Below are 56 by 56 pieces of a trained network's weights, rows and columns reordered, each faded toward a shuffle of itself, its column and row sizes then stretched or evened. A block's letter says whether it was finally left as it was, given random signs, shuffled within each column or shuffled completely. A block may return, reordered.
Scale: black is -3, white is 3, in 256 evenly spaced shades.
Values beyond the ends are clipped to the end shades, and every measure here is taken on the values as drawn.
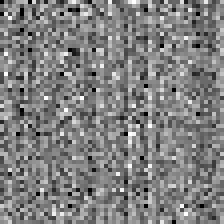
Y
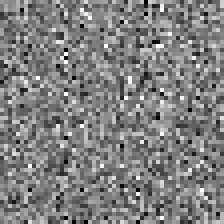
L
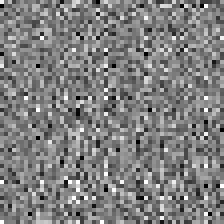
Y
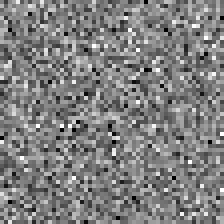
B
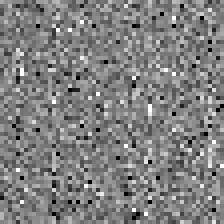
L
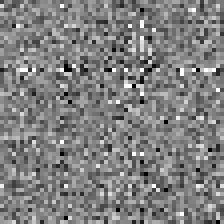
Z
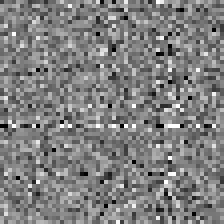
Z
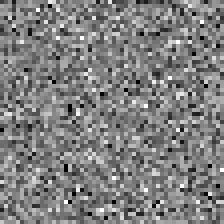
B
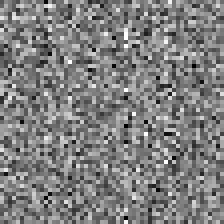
L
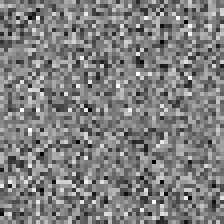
Z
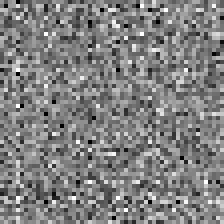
Z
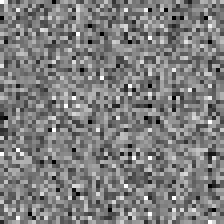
Z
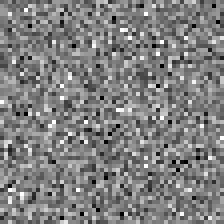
B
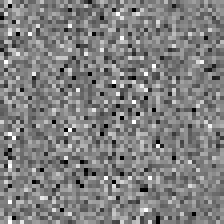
L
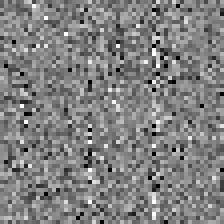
L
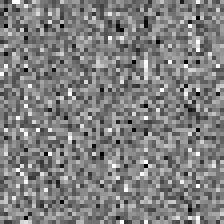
L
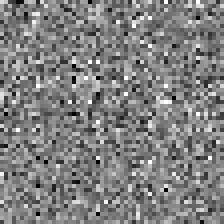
Z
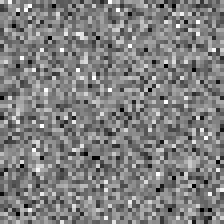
B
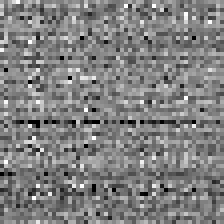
Y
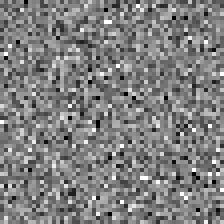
B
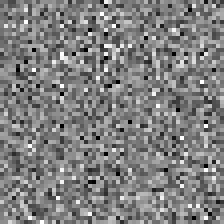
L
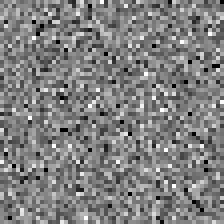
B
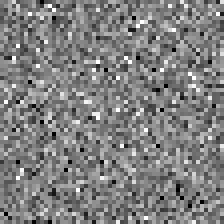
B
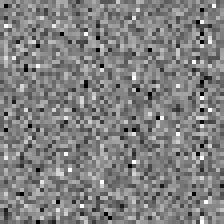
L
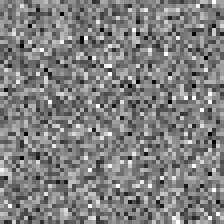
B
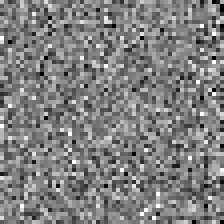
L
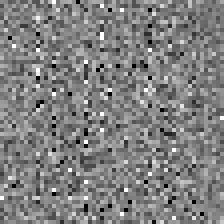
L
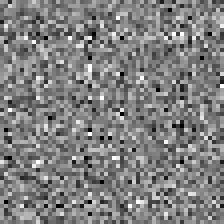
Y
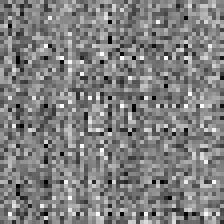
Y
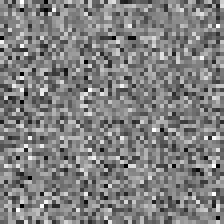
Z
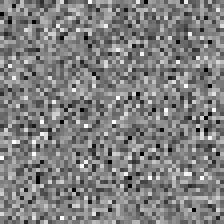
B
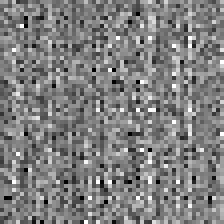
Y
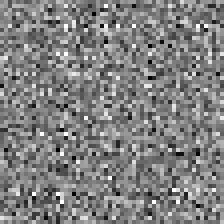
Z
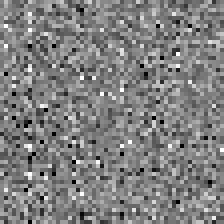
L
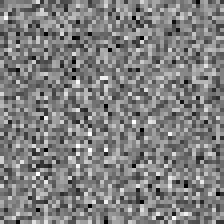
L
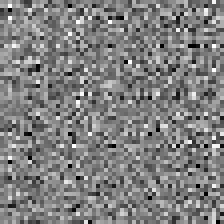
Y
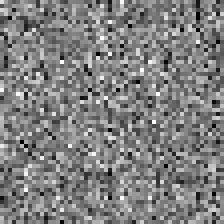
L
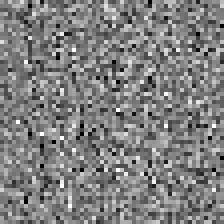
L
